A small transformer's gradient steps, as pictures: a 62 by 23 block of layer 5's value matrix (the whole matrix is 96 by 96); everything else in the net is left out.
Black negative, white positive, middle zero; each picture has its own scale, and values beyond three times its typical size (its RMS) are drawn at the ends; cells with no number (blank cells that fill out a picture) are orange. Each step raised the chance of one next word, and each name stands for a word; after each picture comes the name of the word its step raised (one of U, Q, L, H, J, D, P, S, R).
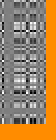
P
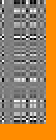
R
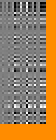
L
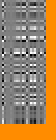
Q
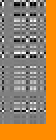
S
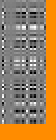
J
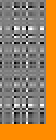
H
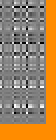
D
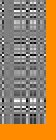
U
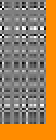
H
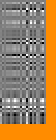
U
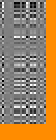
L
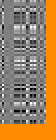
J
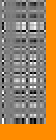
P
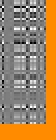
D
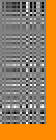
L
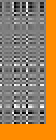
L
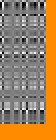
S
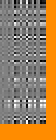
R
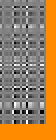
J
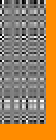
R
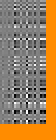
J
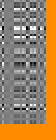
H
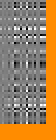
H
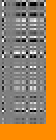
S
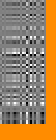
Q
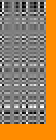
L
